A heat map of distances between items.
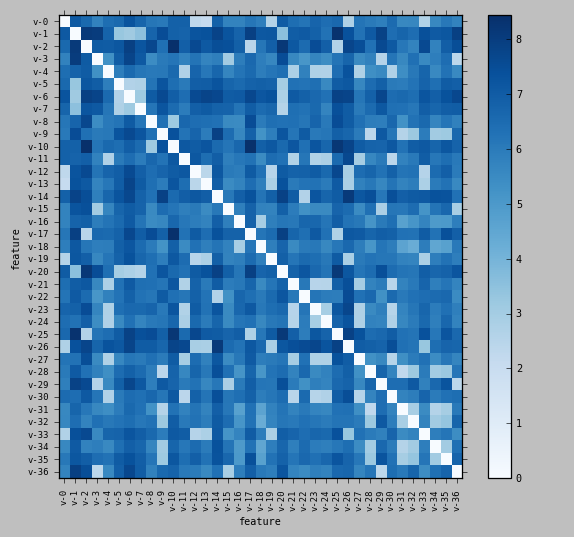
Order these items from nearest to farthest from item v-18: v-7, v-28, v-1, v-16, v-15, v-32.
v-16, v-32, v-28, v-15, v-7, v-1
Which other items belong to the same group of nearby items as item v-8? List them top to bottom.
v-10
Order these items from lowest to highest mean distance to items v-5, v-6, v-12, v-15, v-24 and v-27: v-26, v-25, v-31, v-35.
v-31, v-26, v-35, v-25
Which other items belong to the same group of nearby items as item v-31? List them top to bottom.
v-9, v-28, v-32, v-34, v-35
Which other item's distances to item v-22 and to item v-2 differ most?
v-14
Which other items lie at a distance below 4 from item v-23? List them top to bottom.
v-4, v-11, v-21, v-24, v-27, v-30
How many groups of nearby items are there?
9
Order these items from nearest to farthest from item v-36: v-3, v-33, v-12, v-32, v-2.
v-3, v-33, v-12, v-32, v-2
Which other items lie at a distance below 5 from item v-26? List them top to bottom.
v-0, v-12, v-13, v-19, v-33
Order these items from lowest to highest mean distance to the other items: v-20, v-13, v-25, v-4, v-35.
v-4, v-13, v-35, v-20, v-25
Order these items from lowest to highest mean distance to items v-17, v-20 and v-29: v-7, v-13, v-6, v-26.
v-7, v-6, v-13, v-26
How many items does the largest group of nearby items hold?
7
